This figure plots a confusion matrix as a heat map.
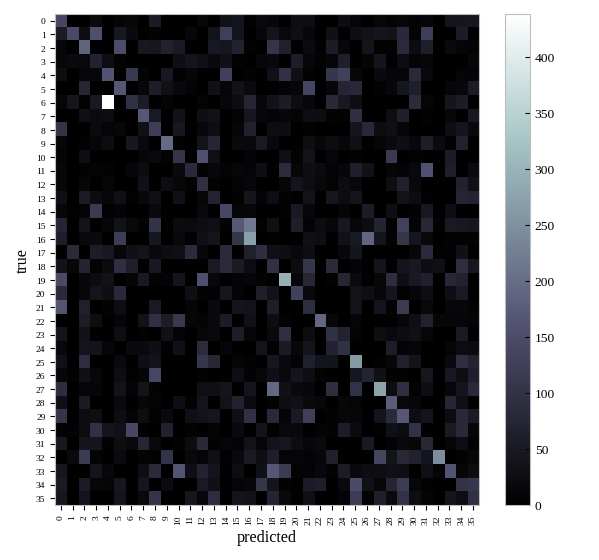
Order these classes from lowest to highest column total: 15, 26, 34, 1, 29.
1, 26, 15, 34, 29
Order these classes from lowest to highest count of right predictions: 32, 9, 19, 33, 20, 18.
18, 20, 33, 9, 32, 19
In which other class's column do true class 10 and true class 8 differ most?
12
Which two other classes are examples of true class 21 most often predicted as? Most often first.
0, 29
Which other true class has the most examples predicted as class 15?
16
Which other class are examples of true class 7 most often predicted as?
25
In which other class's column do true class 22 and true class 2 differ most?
5
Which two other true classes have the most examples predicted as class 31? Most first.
11, 1
